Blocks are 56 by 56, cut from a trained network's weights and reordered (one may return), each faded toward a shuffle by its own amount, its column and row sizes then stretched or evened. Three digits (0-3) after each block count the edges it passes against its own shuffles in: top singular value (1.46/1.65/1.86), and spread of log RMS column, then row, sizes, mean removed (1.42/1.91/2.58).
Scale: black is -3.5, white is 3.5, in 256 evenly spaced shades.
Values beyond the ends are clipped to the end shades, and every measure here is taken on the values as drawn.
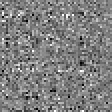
1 2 2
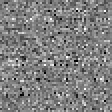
1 1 2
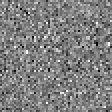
2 0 1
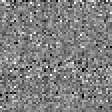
1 1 2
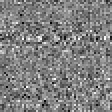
3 0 2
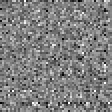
1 1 2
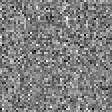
2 1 1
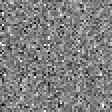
0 1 0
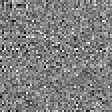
2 1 2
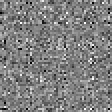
1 2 2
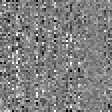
1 3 0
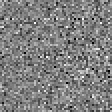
1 1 1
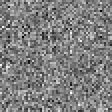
2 1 0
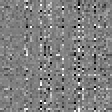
2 3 2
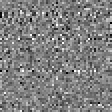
3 2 2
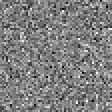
1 1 0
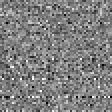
2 0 2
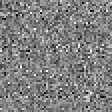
1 0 1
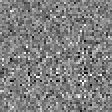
3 1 2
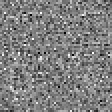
0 0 1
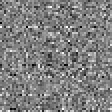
3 0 2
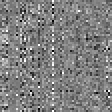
3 3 0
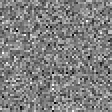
0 0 0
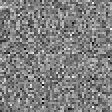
3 1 0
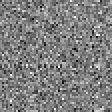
2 1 0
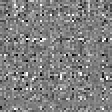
3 2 3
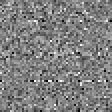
1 0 2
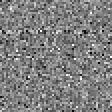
1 0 1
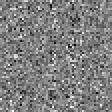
1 2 0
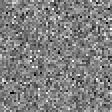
0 0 1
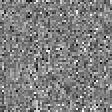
0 2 1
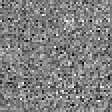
0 1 2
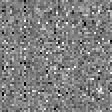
0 2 2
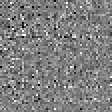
0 2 2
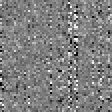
1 3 0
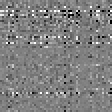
3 2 3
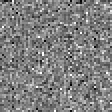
1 1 0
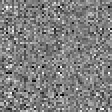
1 2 1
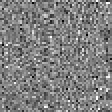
3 1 0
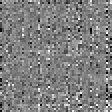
0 3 1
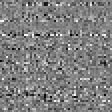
0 1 3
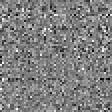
1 2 2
